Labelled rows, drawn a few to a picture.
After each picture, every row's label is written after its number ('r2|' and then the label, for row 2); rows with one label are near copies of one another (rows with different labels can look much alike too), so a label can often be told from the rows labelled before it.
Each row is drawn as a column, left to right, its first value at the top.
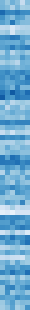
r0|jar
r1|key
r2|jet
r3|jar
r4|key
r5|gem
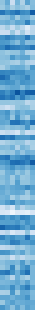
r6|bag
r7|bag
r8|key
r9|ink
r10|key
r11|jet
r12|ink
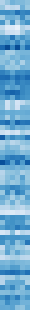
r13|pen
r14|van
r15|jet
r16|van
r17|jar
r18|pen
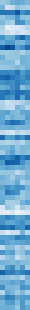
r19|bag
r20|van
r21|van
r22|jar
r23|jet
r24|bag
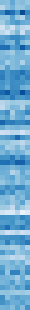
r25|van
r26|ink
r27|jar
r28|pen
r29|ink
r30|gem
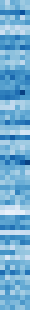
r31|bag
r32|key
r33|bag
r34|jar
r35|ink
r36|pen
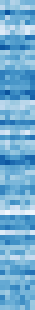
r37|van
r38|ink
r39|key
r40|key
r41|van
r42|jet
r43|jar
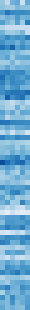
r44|pen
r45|key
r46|van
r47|jar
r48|key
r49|jet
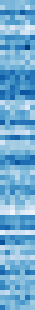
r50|gem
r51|bag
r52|jar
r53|pen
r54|ink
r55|van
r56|jar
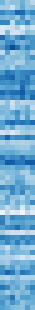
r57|jet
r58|pen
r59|van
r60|ink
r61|jar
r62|pen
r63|key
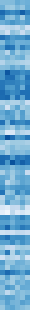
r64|jar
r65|bag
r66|pen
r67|jar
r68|ink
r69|jar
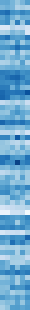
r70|jar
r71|jar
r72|gem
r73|pen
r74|gem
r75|jet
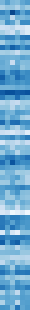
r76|gem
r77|jet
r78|ink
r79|gem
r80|jet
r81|jet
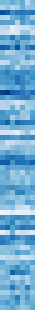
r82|ink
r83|ink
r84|jet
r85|van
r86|jar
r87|key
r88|ink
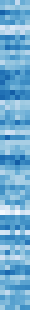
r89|jar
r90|bag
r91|jet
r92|key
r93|jet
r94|gem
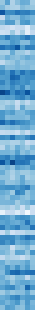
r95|ink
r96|jet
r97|pen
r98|van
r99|jar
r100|jet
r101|bag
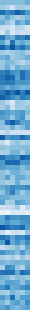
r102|bag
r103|gem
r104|van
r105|ink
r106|bag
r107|jet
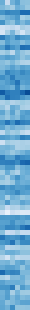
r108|jet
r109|key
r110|gem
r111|jar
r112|ink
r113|ink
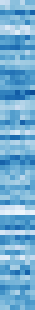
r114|key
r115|key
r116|bag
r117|bag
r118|key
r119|jet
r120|ink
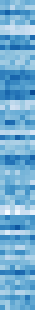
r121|bag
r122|jar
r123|van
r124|bag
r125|bag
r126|van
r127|jet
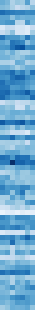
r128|jar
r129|jar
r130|pen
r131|van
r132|van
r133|jet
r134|key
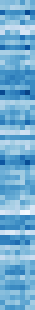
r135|ink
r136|gem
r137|gem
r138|gem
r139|jet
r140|ink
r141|jar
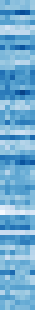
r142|bag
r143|jar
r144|bag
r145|ink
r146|ink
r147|ink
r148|pen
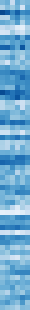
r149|ink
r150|ink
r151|key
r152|jar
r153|van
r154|jar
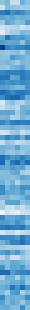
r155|van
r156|bag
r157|key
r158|key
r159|gem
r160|pen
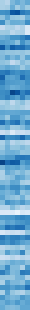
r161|pen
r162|key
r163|ink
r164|ink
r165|bag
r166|jet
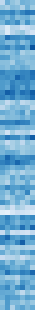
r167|key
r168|jet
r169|jar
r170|pen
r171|gem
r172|jar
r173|bag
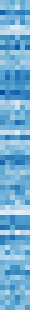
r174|ink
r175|bag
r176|jet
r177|van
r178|jar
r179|bag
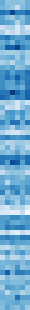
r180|jar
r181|bag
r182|ink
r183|van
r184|bag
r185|jar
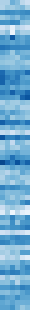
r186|pen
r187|pen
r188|jet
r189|pen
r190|key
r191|key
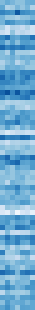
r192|bag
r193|jet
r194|pen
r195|ink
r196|bag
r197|bag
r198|jet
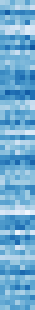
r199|key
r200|ink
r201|jet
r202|gem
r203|bag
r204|jet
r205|van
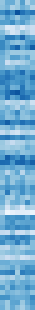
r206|pen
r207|jar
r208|jet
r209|ink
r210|jar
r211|key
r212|van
